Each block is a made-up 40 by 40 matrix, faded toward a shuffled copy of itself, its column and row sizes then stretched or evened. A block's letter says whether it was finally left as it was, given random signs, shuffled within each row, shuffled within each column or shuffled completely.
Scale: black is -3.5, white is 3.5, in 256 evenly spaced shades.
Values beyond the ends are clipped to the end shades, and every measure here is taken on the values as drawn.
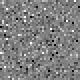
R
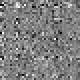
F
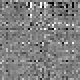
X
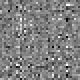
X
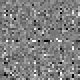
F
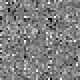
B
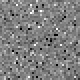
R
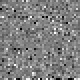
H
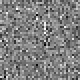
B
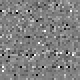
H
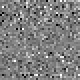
H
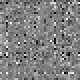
F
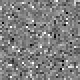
R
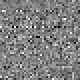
H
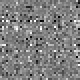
F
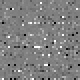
H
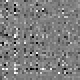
F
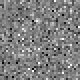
R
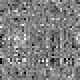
X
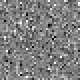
B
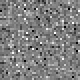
R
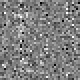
B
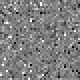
R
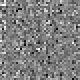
F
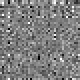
X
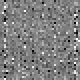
B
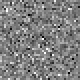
R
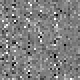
B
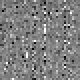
B
